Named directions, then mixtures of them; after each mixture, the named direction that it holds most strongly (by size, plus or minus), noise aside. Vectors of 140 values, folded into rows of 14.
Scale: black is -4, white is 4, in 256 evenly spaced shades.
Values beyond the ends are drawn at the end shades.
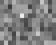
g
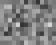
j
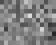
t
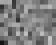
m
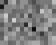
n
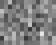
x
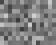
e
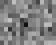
g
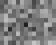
n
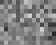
t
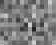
e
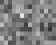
g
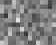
m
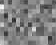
m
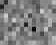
n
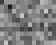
g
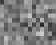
t
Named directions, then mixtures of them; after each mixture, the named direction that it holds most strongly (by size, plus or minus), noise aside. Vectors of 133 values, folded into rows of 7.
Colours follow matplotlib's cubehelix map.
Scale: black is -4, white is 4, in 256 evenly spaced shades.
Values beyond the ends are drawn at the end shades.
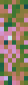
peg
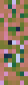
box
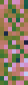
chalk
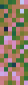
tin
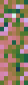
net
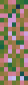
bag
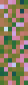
tin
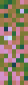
tin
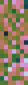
chalk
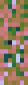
box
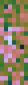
peg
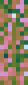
net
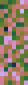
tin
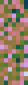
chalk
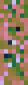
box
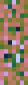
box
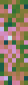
peg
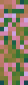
net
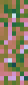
bag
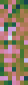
peg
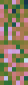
peg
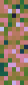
net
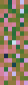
tin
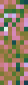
net
